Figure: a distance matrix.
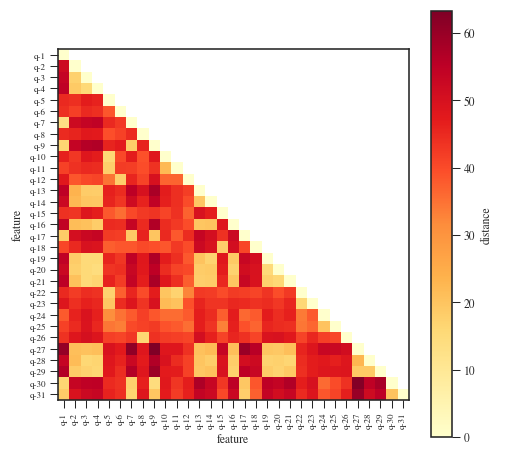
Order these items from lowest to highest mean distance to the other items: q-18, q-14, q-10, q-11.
q-14, q-11, q-10, q-18
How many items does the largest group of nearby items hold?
12
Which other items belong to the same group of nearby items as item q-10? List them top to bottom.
q-5, q-11, q-22, q-23
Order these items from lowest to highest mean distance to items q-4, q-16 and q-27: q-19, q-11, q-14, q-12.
q-19, q-14, q-12, q-11
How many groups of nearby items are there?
7
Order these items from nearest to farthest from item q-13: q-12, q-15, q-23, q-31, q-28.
q-28, q-12, q-23, q-15, q-31
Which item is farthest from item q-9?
q-27
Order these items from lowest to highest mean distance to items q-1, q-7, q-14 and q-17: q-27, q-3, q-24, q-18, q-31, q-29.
q-31, q-24, q-18, q-3, q-29, q-27
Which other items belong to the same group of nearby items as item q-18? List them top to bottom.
q-15
